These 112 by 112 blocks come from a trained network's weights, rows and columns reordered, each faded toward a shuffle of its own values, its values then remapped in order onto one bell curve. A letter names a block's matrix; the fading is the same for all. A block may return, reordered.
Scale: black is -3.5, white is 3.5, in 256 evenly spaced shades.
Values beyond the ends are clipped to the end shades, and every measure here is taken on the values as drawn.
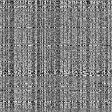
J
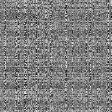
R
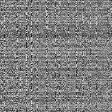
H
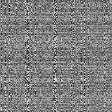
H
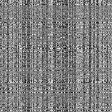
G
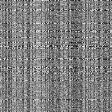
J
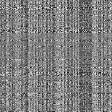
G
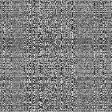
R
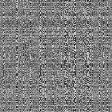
R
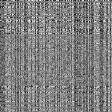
J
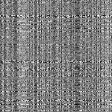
G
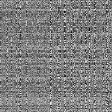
R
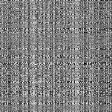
G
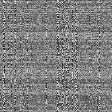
H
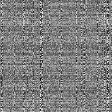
H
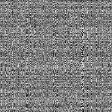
R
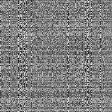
H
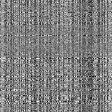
G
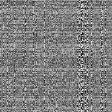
H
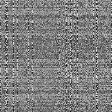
H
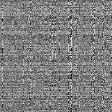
H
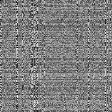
H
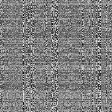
H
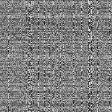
H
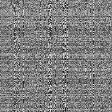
H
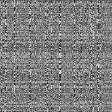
H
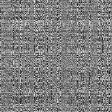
R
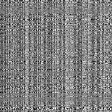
G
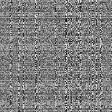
H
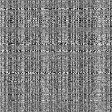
J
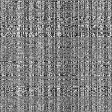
G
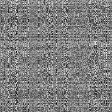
R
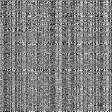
J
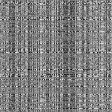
J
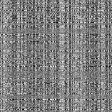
G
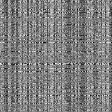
J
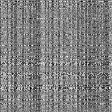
G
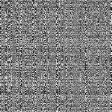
R
